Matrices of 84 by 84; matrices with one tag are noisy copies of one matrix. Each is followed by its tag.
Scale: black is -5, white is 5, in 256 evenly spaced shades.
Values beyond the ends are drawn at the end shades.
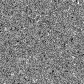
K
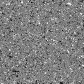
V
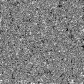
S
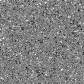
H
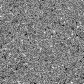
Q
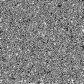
S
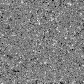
V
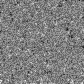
S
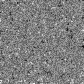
S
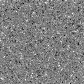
H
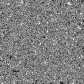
V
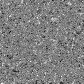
V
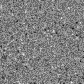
Q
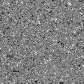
V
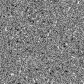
K
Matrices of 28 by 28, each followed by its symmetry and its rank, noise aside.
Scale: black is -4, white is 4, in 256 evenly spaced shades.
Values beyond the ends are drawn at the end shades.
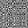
antisymmetric, rank four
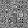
no symmetry, rank five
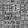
antisymmetric, rank four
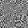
antisymmetric, rank four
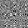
antisymmetric, rank four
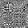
no symmetry, rank four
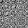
symmetric, rank six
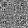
symmetric, rank six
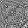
symmetric, rank six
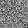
symmetric, rank six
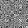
symmetric, rank five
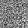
no symmetry, rank five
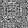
no symmetry, rank five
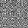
no symmetry, rank five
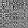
no symmetry, rank five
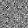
symmetric, rank six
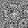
symmetric, rank five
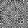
symmetric, rank five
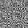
antisymmetric, rank four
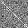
symmetric, rank six
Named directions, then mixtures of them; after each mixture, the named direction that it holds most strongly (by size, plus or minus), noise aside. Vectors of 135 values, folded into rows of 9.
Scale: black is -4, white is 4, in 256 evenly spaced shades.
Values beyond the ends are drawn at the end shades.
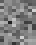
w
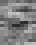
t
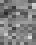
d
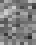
d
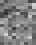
d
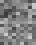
d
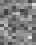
d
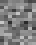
w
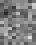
d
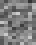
d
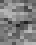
t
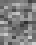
t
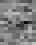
t
